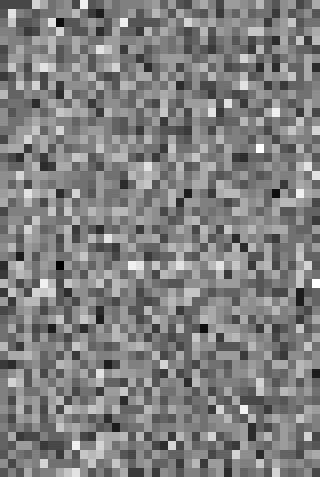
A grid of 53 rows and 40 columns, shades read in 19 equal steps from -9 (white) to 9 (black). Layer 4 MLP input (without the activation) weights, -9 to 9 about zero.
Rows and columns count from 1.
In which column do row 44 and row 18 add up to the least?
16
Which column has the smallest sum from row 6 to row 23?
5
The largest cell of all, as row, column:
30, 8
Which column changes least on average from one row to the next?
37
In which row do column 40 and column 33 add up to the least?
17
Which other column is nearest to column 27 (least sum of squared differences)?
34
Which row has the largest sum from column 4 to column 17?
4
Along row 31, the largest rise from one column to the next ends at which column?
29
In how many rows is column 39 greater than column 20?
21
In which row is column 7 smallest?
3
